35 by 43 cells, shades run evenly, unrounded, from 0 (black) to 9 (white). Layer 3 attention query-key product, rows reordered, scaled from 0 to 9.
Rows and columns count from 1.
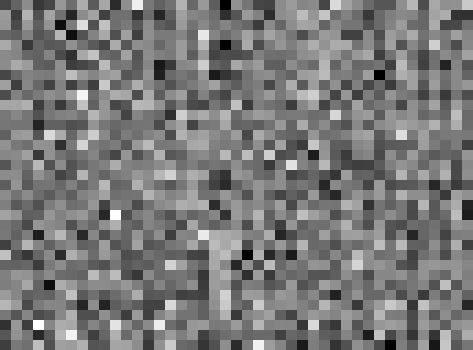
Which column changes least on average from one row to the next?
14
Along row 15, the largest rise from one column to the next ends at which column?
29
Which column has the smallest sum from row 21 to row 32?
38
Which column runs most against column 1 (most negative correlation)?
6
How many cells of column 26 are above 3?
30
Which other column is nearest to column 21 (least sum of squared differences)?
20
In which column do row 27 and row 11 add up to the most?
33
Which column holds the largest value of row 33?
4
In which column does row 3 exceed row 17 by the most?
8
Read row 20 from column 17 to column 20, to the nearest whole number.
5 6 4 4
